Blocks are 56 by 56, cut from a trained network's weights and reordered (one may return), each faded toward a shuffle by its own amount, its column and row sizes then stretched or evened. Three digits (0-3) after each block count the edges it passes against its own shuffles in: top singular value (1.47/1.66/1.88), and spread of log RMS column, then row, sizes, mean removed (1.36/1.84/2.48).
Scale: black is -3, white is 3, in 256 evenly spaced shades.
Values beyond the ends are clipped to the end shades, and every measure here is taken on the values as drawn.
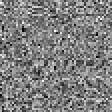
3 0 0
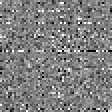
1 2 3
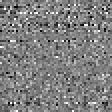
0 1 3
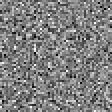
2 1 0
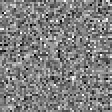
0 0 1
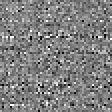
1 2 2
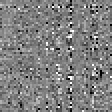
0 3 2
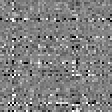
3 2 3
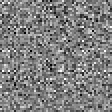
3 1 1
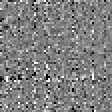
0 3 2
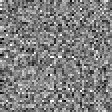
3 1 1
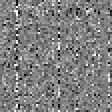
2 3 1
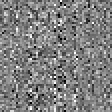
3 3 0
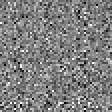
0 2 1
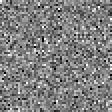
0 1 0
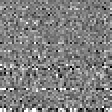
3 1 3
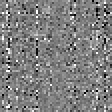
1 3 1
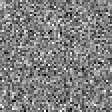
1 0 1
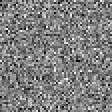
2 0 1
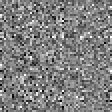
1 2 1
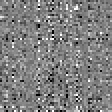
1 3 2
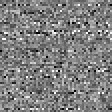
1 0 3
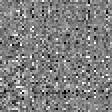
1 3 2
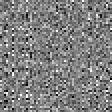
3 3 0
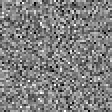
2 1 0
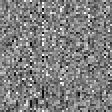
3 2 0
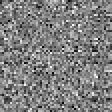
3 1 1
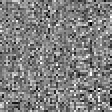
3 2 1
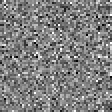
1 1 1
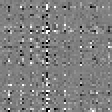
2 3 3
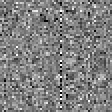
2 2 1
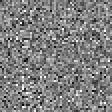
1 1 1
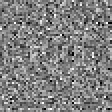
2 0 2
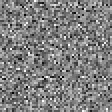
1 0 1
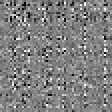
3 3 3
